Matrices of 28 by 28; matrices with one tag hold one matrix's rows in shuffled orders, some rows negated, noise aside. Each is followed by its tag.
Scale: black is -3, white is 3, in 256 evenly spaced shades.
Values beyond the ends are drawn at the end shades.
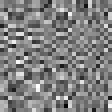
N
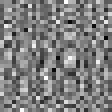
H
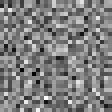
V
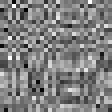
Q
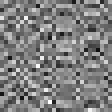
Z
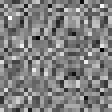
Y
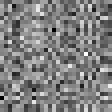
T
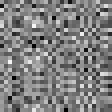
T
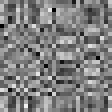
Z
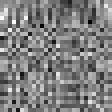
Q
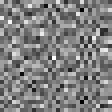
T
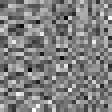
N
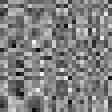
N
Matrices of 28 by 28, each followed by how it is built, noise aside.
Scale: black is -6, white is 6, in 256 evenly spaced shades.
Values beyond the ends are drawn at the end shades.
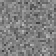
noise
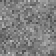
smooth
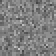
noise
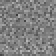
repeating columns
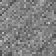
Hankel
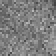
smooth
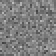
noise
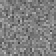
noise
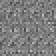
repeating columns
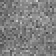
smooth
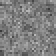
smooth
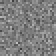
repeating rows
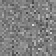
uneven columns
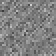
Hankel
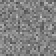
repeating columns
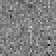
uneven columns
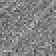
Hankel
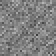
Hankel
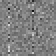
uneven columns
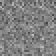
repeating columns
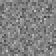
repeating columns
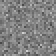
noise
